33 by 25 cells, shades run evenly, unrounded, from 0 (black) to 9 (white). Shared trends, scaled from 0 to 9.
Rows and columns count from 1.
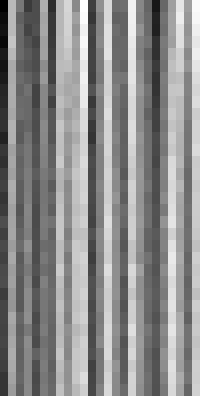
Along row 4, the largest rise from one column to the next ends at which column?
2
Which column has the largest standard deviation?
9
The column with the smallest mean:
1
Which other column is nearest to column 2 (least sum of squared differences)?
23
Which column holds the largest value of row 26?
22
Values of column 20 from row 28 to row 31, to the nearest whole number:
3 3 3 3
